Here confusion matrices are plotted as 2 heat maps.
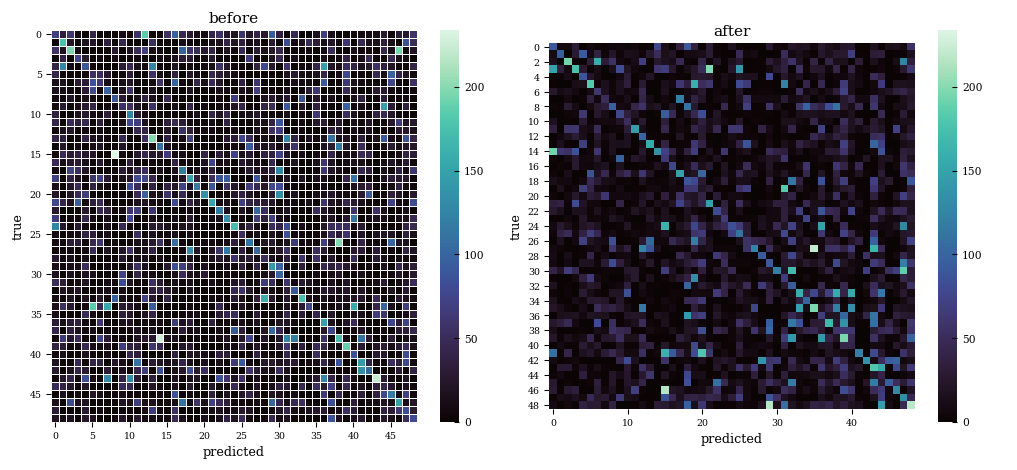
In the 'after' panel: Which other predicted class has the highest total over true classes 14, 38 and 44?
0
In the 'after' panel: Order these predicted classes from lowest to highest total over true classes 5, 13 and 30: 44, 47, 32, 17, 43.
17, 43, 44, 32, 47
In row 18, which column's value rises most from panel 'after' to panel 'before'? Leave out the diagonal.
40
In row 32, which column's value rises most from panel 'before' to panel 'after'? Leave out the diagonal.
18
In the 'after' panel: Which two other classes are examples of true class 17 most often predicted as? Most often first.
20, 5
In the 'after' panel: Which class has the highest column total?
43
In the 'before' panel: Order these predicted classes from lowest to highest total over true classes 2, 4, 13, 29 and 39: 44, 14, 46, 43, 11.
14, 43, 11, 44, 46
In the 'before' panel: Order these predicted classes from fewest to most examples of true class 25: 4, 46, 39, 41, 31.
46, 41, 4, 39, 31
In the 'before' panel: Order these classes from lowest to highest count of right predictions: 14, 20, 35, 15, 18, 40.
35, 15, 40, 14, 20, 18
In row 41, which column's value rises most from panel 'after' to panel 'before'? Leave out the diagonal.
11
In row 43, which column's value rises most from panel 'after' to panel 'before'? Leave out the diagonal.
7
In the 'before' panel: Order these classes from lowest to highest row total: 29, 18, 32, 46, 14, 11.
32, 14, 11, 29, 46, 18
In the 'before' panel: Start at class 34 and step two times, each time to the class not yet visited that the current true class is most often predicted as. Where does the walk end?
45
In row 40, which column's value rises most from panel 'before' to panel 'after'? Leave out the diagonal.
19
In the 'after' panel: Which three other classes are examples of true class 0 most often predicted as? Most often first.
18, 14, 48
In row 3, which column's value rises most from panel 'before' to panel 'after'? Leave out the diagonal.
21
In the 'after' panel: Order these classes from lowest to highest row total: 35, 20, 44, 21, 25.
44, 20, 21, 25, 35
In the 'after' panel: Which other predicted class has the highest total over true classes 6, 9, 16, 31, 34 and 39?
19
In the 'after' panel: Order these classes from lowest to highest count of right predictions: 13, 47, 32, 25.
32, 25, 47, 13
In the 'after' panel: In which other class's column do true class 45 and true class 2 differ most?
6
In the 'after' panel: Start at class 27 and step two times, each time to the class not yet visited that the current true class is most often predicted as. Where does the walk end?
33
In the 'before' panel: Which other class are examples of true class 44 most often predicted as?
37
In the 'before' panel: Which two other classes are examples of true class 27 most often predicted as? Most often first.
18, 23
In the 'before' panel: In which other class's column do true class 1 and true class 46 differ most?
17
